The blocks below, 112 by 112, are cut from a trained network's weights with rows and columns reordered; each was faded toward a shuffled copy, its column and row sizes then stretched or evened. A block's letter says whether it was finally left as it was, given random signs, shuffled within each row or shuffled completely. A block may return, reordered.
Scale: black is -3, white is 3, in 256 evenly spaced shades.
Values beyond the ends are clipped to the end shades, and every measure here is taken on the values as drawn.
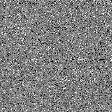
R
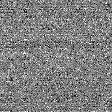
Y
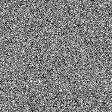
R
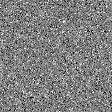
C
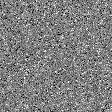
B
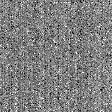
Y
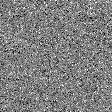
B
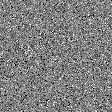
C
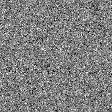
C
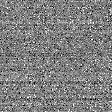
Y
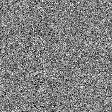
R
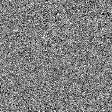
R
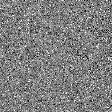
R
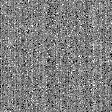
Y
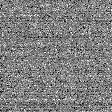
C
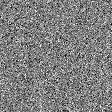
B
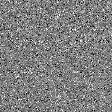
R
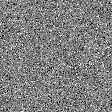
B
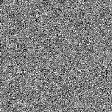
Y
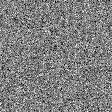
B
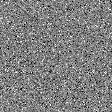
C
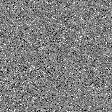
C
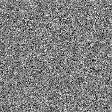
R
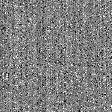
Y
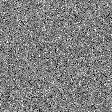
B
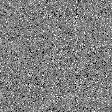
R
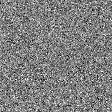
C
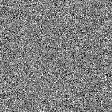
Y
